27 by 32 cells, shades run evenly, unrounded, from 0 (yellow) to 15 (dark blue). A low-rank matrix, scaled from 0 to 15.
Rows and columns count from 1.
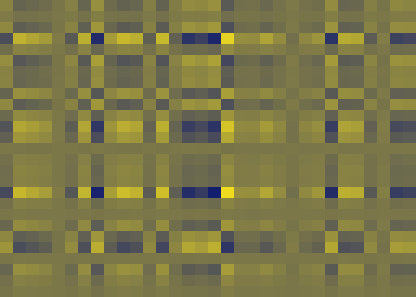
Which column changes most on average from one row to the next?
18
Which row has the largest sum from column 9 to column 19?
23
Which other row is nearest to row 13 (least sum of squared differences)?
9
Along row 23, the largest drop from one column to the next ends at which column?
8
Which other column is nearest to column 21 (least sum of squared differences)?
3
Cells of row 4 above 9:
12
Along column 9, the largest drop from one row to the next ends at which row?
4
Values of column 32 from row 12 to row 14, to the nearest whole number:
11 10 8
